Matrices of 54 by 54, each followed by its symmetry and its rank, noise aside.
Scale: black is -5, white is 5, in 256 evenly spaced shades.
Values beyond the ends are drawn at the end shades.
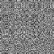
antisymmetric, rank four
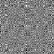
no symmetry, rank four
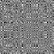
antisymmetric, rank four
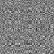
no symmetry, rank four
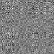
antisymmetric, rank four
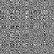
antisymmetric, rank four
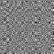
no symmetry, rank four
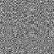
no symmetry, rank six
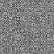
antisymmetric, rank four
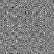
no symmetry, rank four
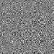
no symmetry, rank six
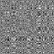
antisymmetric, rank four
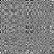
no symmetry, rank four
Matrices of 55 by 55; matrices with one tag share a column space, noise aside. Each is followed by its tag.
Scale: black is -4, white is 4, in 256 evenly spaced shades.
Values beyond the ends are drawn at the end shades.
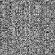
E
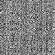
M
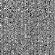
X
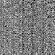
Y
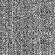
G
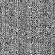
G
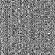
Y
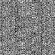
G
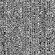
G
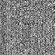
X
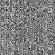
X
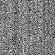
M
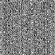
E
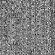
X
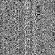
E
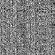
X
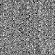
E
